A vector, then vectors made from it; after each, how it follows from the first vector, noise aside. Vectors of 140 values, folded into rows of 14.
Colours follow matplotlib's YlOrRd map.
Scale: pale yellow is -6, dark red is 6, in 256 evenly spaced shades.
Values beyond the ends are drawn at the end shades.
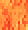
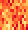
negated, scaled up.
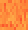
wrapped around, negated, shrunk.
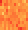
reversed, negated, partly zeroed.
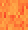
wrapped around, negated, shrunk.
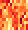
negated, scaled up.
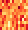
negated, scaled up.
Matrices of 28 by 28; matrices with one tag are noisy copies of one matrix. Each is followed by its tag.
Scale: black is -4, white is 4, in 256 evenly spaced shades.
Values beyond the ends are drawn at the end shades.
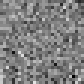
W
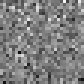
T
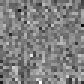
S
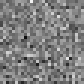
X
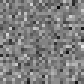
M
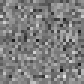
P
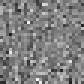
S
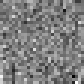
W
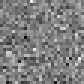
X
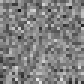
S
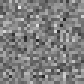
P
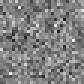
P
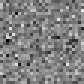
M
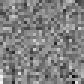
W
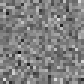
T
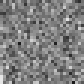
W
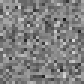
P
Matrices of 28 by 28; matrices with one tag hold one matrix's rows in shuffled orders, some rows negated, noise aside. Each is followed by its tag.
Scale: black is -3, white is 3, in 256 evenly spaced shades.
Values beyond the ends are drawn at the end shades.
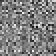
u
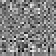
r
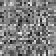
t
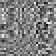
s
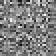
t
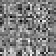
t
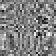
s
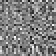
u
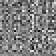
u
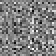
u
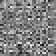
t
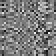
s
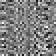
s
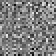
u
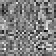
s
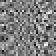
s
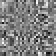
s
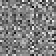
u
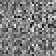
u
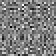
r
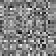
t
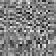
t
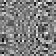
s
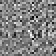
u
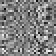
s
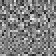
r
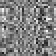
s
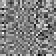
s
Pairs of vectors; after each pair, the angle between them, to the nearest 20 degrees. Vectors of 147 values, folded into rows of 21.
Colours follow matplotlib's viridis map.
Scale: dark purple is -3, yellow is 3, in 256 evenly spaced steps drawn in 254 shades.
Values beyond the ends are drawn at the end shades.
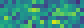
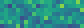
100 degrees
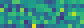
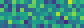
40 degrees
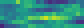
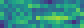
40 degrees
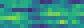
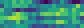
20 degrees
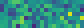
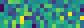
20 degrees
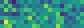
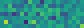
60 degrees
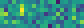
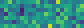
160 degrees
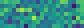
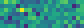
20 degrees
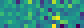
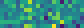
40 degrees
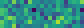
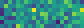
140 degrees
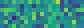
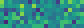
140 degrees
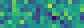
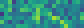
160 degrees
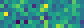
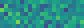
140 degrees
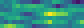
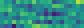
140 degrees
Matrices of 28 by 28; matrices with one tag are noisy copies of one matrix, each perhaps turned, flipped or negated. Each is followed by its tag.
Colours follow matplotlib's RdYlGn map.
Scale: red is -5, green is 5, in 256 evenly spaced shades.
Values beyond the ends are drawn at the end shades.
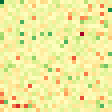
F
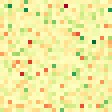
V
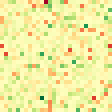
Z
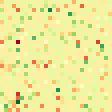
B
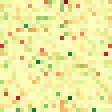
Z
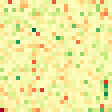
F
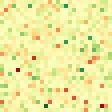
V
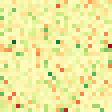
Z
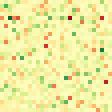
B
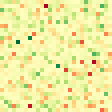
V
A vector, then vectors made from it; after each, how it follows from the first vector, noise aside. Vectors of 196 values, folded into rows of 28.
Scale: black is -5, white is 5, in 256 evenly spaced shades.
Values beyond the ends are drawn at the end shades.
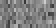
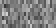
reversed, negated.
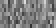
sign-scrambled.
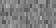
reversed, shrunk.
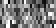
negated, scaled up.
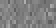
negated, shrunk.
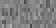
reversed, shrunk.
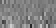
reversed, partly zeroed.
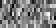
wrapped around, scaled up.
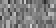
negated.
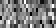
negated, scaled up.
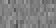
negated, shrunk.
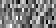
wrapped around, scaled up.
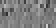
reversed, partly zeroed.
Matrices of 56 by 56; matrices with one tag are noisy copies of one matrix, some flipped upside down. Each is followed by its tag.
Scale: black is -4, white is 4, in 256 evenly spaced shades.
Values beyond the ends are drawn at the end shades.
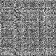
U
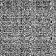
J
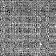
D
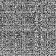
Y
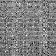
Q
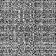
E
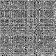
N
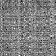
J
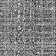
E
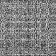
D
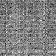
Q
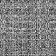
D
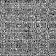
D
